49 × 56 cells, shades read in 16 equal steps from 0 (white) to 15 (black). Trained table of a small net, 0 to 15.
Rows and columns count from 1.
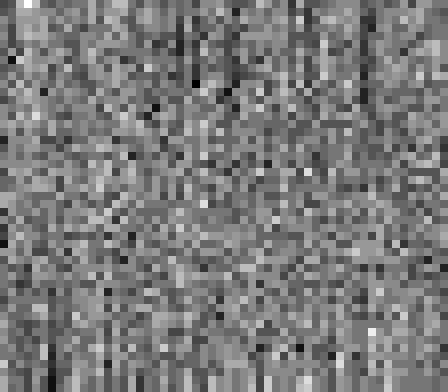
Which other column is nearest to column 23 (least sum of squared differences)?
25
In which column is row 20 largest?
17
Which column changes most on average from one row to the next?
14
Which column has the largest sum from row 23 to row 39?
1
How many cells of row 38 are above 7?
34
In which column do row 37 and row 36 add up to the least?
48
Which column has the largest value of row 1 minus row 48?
39
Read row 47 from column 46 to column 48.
11 5 7
